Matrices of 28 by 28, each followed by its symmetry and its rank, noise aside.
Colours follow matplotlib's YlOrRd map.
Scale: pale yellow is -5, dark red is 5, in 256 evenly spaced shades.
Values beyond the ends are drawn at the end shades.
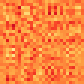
antisymmetric, rank four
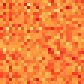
no symmetry, rank six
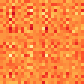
no symmetry, rank three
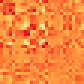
symmetric, rank four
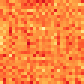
antisymmetric, rank six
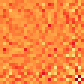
symmetric, rank four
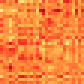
no symmetry, rank three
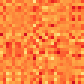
antisymmetric, rank four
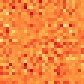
antisymmetric, rank six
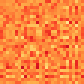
antisymmetric, rank four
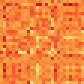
symmetric, rank four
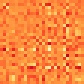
no symmetry, rank four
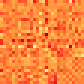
antisymmetric, rank six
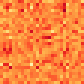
no symmetry, rank six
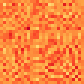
symmetric, rank three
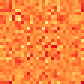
symmetric, rank four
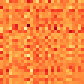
antisymmetric, rank four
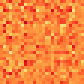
antisymmetric, rank four
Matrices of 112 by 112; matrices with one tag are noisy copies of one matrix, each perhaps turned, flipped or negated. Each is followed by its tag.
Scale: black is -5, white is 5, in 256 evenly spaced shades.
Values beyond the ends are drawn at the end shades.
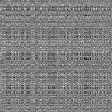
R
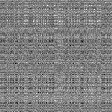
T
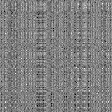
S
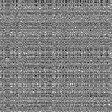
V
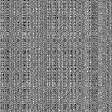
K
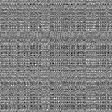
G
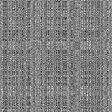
G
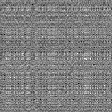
R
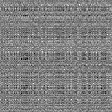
R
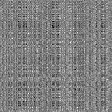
R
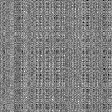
K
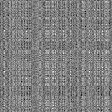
G
